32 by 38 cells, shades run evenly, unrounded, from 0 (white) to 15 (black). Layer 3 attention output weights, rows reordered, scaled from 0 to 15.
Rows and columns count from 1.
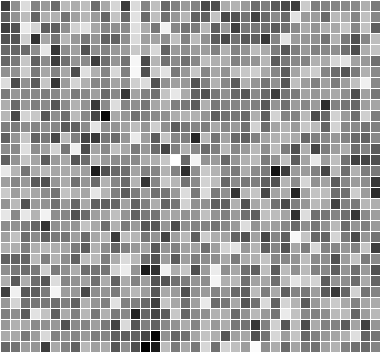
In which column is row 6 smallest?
14
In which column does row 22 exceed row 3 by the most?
17
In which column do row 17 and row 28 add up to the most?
15
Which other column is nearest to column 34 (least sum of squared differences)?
35
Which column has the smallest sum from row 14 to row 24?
31
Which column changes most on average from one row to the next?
5
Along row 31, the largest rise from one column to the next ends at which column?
37
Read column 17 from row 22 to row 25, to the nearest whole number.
11 6 6 1
